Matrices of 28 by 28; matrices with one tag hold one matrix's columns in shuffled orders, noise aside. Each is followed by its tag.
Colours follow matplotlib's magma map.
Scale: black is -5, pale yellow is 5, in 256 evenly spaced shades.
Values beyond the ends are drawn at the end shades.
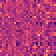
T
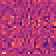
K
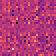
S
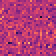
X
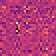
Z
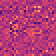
Z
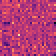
T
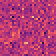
X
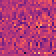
K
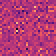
Z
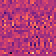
K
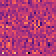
K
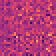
S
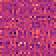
X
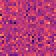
S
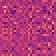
Z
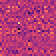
Z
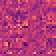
K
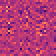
Z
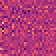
Z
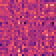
T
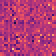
S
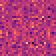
X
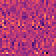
K
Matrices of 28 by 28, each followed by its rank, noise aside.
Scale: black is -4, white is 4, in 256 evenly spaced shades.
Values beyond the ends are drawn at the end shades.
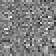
five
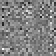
four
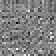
four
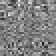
six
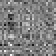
three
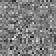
five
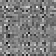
three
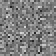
six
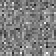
five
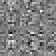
four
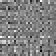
three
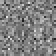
six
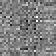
four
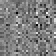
four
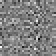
five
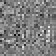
six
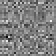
four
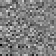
five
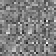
four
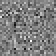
six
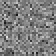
five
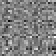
three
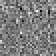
five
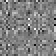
three
